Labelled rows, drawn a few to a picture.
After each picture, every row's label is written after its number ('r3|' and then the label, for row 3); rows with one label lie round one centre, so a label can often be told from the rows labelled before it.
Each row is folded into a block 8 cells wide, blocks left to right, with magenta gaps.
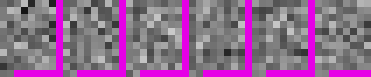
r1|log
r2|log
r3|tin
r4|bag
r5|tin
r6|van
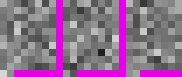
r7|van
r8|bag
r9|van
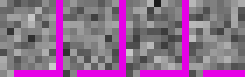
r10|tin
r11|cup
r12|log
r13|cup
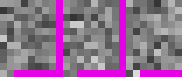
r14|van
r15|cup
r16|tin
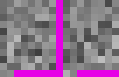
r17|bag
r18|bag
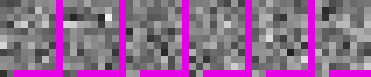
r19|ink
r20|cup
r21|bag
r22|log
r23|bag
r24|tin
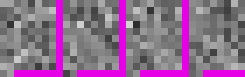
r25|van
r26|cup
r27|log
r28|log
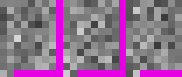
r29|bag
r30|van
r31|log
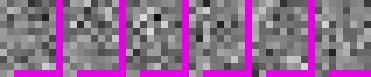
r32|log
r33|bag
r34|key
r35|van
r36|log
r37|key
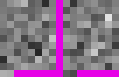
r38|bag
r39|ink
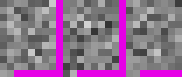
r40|bag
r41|key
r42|key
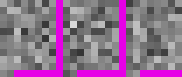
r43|van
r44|key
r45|bag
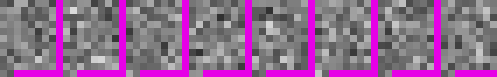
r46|log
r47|log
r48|bag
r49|key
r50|cup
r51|bag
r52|log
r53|cup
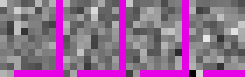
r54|van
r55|tin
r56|tin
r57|tin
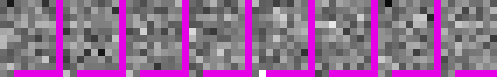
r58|ink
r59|bag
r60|van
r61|ink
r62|tin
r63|cup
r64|ink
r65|log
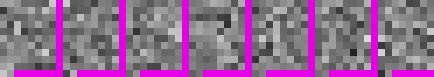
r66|van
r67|tin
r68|tin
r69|cup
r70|key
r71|bag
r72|log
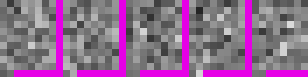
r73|ink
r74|tin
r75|bag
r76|tin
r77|key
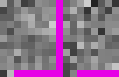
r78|tin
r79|log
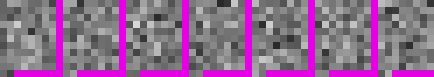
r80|cup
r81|tin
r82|key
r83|log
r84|van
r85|key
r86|tin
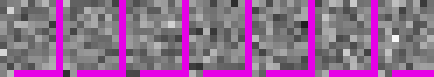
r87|log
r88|tin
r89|ink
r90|van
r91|van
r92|bag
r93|bag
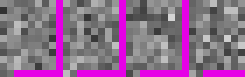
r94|van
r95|van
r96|cup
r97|bag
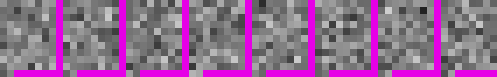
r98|cup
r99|cup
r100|bag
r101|van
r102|ink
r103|key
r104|log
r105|log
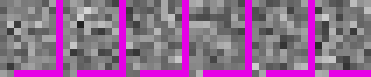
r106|key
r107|key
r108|ink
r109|cup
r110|tin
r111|van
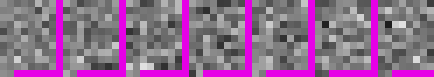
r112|van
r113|van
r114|van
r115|tin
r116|van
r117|ink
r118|log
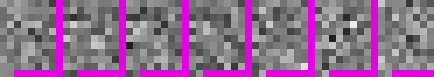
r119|key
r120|cup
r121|cup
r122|cup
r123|log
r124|key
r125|tin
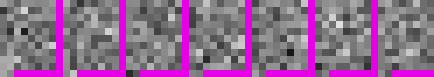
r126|van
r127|tin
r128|cup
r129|bag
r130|bag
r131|key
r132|key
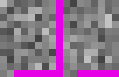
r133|tin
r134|ink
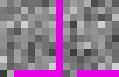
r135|tin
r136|log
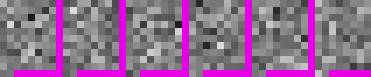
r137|key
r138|log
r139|key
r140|ink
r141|log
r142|van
